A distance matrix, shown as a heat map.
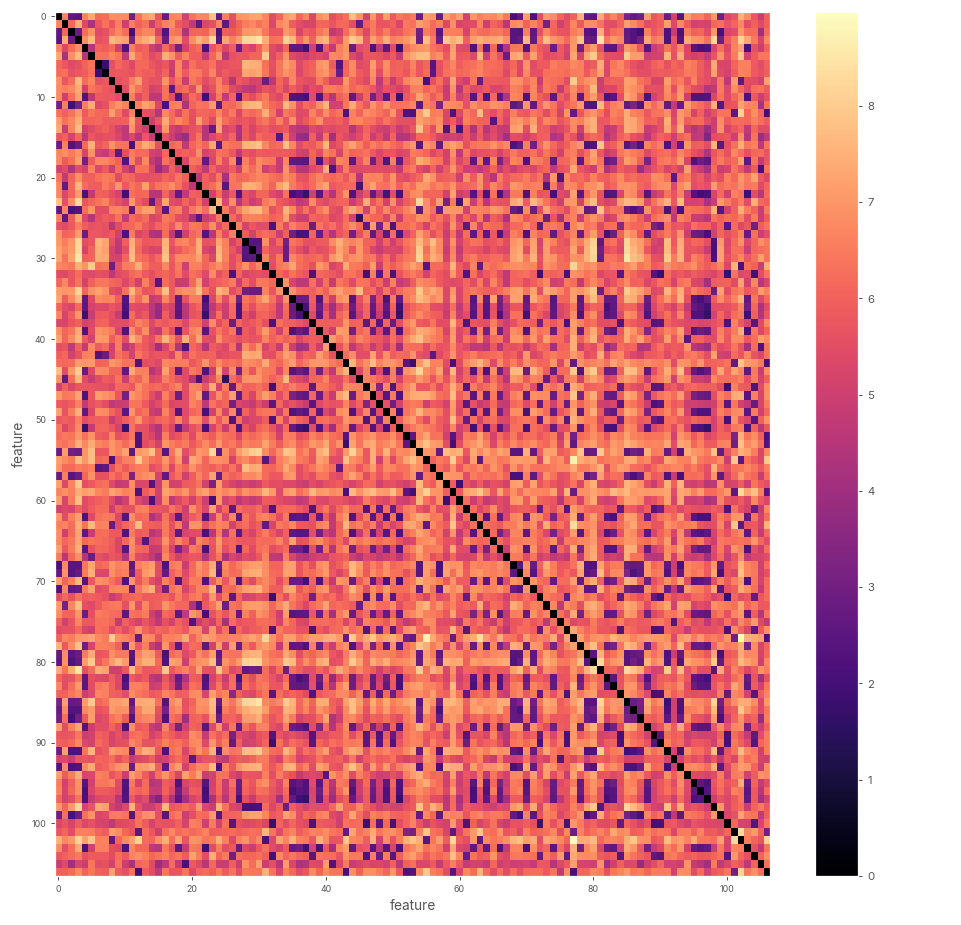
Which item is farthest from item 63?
77
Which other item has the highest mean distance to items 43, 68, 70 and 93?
102
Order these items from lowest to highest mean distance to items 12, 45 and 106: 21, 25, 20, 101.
101, 25, 21, 20
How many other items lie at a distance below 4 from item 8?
4
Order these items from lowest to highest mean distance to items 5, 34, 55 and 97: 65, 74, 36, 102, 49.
36, 49, 74, 102, 65
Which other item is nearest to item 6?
7
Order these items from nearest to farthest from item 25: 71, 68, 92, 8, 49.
92, 49, 8, 71, 68
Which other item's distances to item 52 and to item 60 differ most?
23
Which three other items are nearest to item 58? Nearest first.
60, 14, 23
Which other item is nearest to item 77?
106
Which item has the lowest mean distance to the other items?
97
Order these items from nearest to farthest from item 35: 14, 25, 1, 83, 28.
83, 14, 25, 1, 28
